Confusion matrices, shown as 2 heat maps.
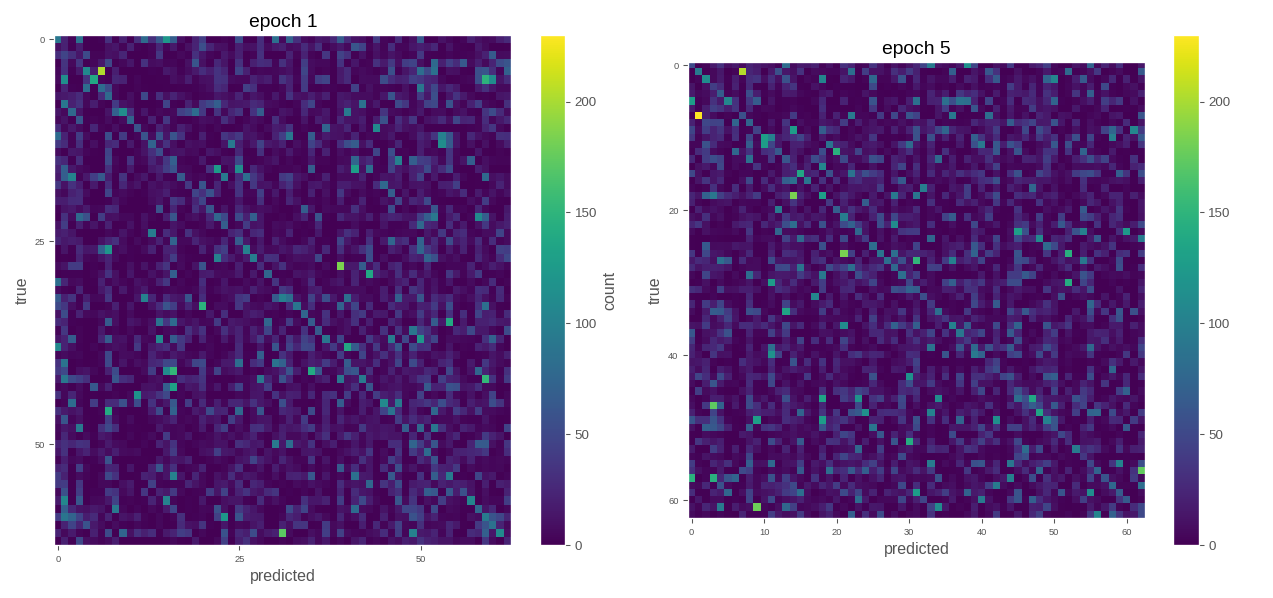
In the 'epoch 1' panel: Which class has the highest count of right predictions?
5
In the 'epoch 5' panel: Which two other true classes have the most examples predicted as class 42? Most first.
49, 58
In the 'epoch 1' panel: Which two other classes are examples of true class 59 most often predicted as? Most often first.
23, 1
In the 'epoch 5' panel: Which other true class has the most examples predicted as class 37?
5
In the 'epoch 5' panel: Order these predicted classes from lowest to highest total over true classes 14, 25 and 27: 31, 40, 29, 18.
40, 29, 18, 31
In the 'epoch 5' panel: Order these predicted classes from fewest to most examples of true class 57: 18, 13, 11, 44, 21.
18, 21, 13, 11, 44
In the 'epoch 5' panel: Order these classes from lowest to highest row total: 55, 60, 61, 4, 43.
4, 60, 61, 43, 55
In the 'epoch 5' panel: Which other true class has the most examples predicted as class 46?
53
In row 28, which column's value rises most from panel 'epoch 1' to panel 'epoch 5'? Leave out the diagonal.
22
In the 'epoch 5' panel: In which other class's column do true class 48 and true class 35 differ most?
24
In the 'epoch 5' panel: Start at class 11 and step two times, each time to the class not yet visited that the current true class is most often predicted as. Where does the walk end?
58
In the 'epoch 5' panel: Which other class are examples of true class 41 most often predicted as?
14
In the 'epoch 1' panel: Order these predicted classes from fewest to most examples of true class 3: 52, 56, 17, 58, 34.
17, 58, 34, 56, 52
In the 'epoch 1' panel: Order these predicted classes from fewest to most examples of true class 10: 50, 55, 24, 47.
50, 24, 47, 55
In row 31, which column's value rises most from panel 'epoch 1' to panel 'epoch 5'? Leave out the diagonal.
30
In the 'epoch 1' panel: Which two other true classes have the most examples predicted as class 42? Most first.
8, 28
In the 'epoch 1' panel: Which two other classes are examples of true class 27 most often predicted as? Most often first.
22, 51
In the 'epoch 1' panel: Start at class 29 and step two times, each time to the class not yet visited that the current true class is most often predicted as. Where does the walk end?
16
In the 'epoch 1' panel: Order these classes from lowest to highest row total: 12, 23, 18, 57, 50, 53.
23, 53, 18, 57, 50, 12
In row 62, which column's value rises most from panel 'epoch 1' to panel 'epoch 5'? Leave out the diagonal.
56
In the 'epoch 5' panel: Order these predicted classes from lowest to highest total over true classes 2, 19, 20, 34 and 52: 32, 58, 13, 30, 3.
32, 58, 3, 30, 13
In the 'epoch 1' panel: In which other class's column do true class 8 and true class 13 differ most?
53
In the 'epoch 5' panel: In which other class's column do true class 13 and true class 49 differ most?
9
